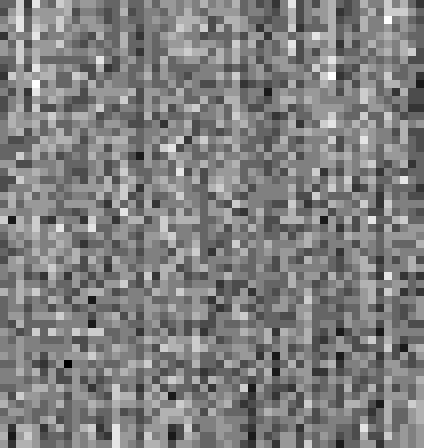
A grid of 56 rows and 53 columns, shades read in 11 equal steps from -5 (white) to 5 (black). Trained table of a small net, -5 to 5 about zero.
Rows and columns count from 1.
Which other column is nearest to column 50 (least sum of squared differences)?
33
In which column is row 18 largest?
24
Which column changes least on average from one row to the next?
19
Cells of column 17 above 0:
22
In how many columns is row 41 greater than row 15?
30
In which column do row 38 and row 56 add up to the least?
39
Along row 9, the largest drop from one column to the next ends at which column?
5
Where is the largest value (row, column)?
46, 9
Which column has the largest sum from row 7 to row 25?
53
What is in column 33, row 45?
3
